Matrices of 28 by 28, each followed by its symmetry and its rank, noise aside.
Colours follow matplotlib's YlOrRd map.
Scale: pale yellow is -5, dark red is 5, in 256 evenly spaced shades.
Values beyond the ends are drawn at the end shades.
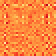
no symmetry, rank two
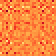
antisymmetric, rank two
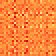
antisymmetric, rank two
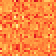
no symmetry, rank four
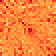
symmetric, rank four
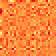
antisymmetric, rank four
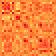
symmetric, rank three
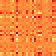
antisymmetric, rank two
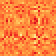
no symmetry, rank two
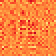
no symmetry, rank four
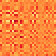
no symmetry, rank two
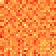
symmetric, rank three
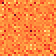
symmetric, rank four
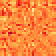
antisymmetric, rank four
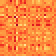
no symmetry, rank two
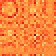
symmetric, rank three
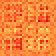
symmetric, rank two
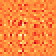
no symmetry, rank three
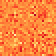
antisymmetric, rank four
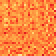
no symmetry, rank four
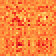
no symmetry, rank four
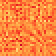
antisymmetric, rank four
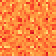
symmetric, rank three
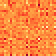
no symmetry, rank three
